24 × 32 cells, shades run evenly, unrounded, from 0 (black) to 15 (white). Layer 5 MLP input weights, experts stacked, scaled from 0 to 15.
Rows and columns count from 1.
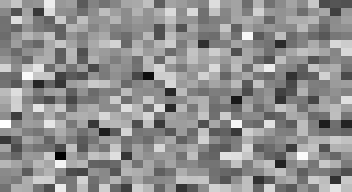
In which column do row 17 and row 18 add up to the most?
19
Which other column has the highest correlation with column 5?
17
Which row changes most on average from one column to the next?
16
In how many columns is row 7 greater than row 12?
22
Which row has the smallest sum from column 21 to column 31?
13
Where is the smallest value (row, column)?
20, 6
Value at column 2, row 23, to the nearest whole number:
7
